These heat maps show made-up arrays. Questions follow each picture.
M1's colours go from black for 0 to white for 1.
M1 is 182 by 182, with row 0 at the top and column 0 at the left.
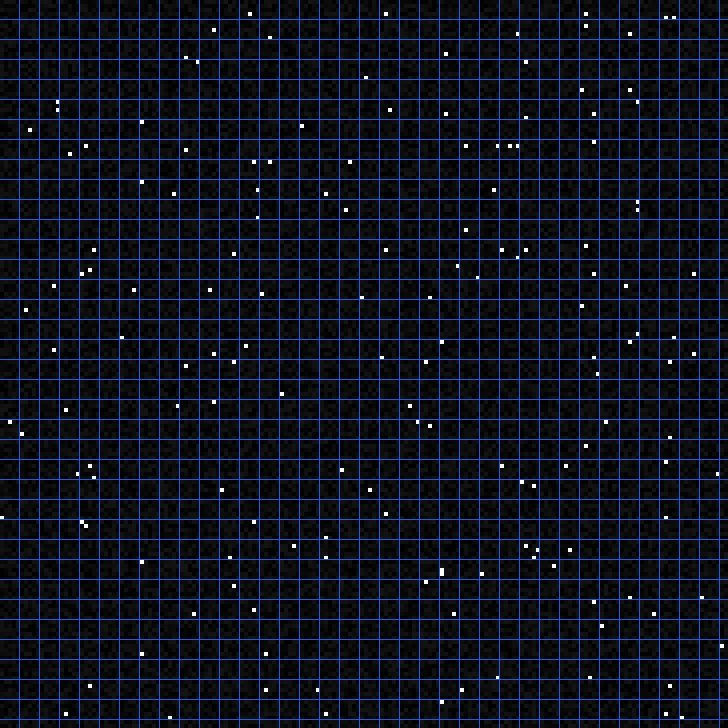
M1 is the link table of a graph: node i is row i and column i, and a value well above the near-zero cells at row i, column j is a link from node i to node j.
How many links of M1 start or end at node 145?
3
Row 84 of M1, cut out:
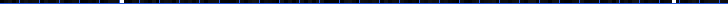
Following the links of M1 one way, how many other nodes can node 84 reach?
4
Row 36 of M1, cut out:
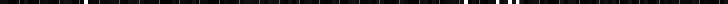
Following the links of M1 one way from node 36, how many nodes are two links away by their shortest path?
5
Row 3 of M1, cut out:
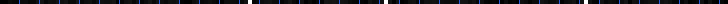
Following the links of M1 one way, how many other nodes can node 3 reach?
8
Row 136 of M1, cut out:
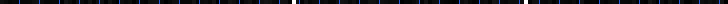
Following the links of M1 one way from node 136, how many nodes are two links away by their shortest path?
2
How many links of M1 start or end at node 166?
4
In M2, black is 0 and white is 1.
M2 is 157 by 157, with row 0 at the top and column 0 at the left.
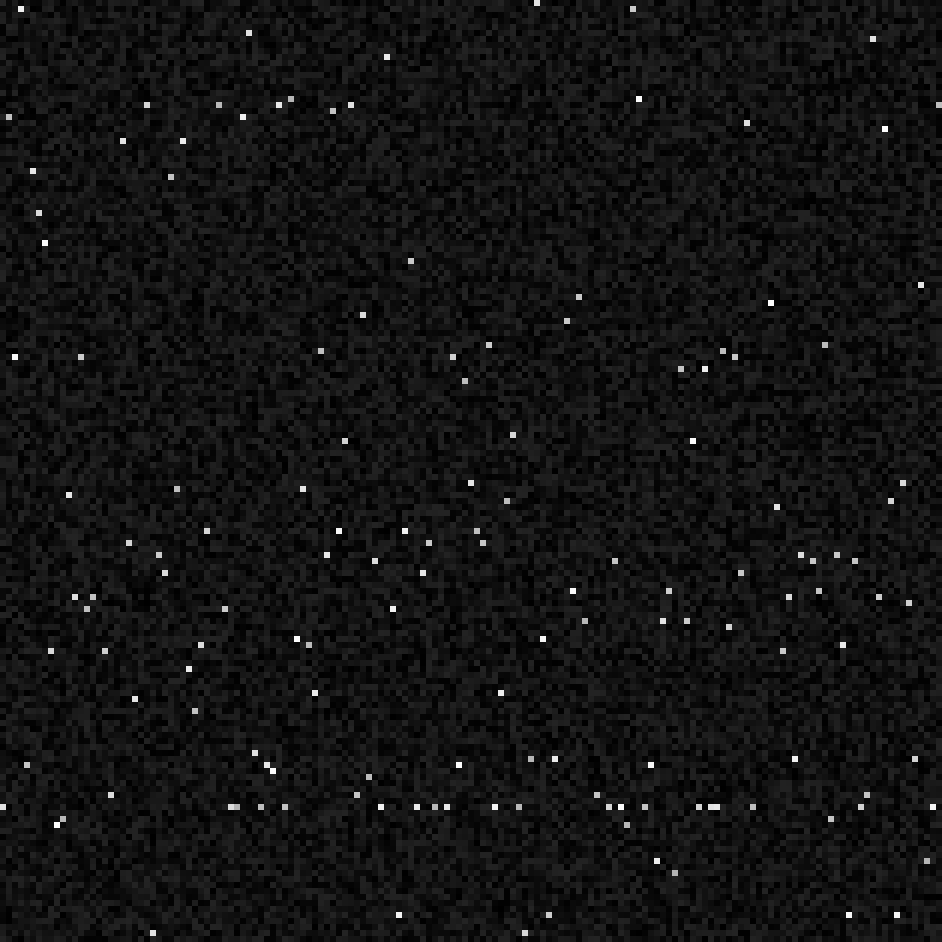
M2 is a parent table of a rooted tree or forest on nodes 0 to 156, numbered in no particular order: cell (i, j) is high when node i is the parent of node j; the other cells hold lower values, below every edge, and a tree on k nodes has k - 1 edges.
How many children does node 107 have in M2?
3
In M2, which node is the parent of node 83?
115
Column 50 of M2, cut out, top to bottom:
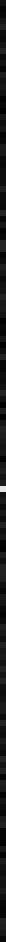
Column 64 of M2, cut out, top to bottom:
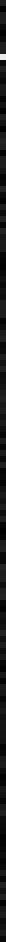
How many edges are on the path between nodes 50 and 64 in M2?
5
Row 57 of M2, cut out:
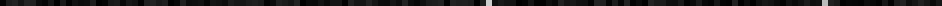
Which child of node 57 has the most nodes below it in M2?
81
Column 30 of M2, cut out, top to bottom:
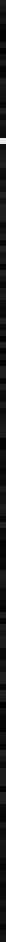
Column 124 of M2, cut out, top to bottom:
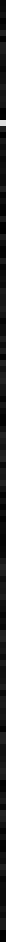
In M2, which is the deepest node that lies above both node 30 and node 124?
23
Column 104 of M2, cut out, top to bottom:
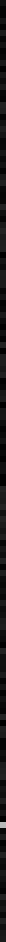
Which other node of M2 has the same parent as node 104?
9
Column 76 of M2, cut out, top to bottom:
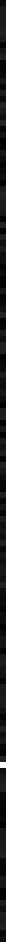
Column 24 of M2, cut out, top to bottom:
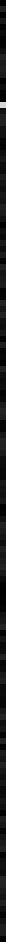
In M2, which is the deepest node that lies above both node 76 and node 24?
127
